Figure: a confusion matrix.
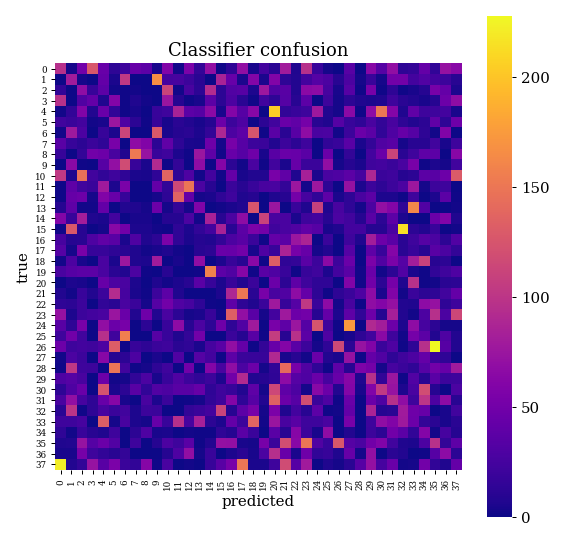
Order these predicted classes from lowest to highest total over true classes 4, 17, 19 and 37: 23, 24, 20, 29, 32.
32, 24, 23, 29, 20
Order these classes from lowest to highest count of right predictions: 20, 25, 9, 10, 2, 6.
25, 20, 2, 9, 6, 10
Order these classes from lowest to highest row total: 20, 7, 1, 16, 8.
20, 7, 16, 1, 8
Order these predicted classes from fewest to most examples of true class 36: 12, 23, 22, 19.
22, 19, 23, 12
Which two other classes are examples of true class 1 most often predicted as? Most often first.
9, 6
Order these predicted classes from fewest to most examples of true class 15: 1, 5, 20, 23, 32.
20, 23, 5, 1, 32
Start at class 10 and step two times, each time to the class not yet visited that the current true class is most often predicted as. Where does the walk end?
14
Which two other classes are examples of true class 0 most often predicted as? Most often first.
3, 23
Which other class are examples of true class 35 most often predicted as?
23
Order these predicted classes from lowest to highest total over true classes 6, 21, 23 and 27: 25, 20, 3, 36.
3, 25, 36, 20
